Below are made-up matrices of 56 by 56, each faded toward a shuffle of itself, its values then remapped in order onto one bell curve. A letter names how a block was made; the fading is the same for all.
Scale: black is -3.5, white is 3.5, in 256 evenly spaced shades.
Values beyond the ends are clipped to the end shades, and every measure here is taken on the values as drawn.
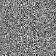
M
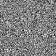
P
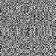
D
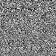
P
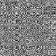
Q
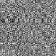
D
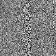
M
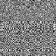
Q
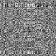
D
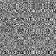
Q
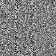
M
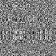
D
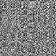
D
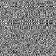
Q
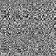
Q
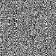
M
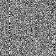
M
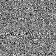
P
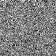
P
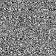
P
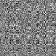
D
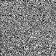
P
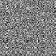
D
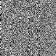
M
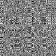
Q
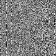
M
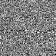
P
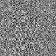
D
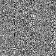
M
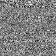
P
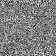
P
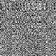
D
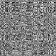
Q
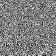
P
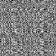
D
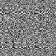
Q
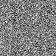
P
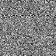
P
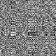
D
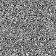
P
